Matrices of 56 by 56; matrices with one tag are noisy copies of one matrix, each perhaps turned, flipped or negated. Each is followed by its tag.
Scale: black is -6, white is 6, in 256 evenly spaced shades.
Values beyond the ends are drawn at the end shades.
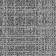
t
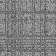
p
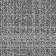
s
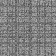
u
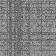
s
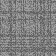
p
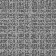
u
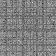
u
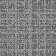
u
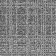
t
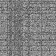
s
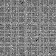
u
